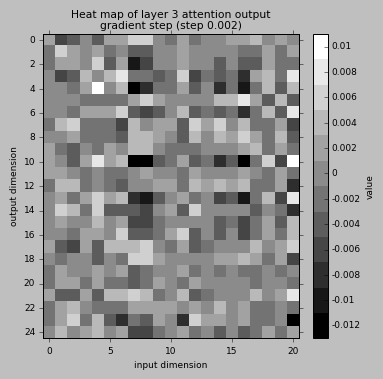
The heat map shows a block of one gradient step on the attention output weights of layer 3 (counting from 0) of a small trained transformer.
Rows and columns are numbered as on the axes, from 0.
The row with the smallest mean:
10
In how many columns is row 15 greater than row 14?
7
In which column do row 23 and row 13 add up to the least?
8
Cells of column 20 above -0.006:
20
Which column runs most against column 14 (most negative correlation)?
18
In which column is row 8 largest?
16
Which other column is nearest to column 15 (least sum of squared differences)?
9
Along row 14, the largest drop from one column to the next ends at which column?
5
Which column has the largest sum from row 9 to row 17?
4
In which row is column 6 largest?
3
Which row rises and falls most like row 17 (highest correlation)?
21
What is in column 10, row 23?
0
